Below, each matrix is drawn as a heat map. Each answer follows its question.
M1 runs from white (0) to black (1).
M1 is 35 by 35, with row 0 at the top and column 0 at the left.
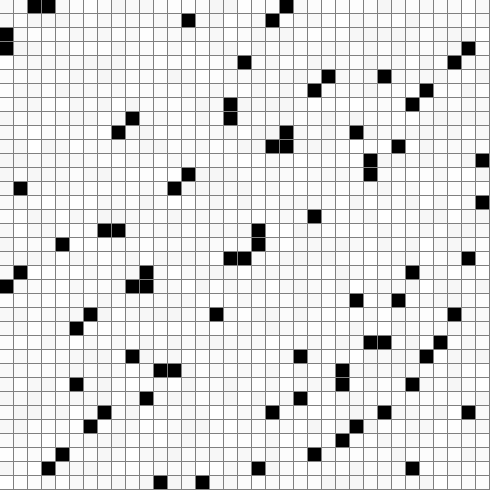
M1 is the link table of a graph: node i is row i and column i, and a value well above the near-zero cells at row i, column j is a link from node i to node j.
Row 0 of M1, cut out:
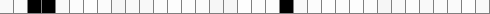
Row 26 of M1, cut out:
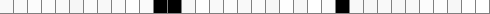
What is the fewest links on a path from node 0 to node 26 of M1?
6
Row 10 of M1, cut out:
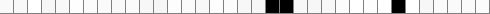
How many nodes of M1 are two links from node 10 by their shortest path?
5
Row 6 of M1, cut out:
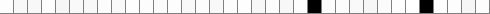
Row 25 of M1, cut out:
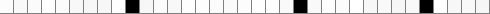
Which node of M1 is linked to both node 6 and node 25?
node 30
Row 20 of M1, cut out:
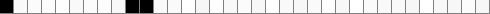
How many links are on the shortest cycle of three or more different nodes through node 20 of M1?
6
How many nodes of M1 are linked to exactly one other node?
5
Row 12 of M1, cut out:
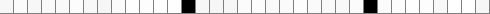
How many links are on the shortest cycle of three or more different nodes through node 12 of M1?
8
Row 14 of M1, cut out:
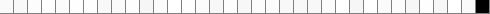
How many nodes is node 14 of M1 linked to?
1
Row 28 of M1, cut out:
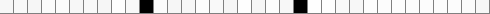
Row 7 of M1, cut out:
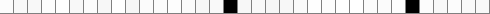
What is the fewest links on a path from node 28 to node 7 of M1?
4
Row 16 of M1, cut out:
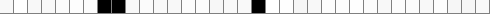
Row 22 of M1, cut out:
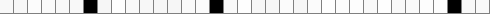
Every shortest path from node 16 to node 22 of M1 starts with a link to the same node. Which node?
node 18
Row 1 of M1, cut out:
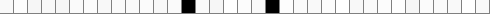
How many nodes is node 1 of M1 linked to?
2
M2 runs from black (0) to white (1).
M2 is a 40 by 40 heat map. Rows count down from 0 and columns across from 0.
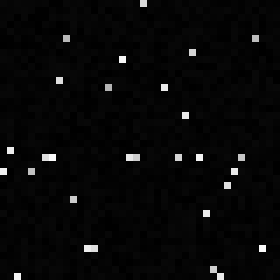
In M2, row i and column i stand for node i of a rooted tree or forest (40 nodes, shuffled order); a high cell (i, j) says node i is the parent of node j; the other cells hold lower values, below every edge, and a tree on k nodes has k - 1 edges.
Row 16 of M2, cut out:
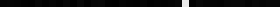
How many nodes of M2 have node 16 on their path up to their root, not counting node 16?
2
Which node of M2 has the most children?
22
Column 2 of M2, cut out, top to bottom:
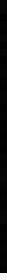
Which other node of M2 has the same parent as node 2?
31
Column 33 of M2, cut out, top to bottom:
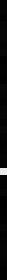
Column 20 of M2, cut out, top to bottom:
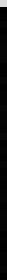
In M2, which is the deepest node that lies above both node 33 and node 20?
24
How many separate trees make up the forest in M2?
11
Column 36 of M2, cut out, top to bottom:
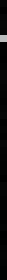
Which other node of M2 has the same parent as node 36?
9
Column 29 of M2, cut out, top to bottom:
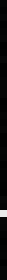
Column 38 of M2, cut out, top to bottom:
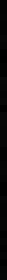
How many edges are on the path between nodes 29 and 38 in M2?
2
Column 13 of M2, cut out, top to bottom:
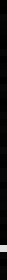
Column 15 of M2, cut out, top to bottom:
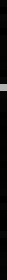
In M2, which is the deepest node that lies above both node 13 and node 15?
35
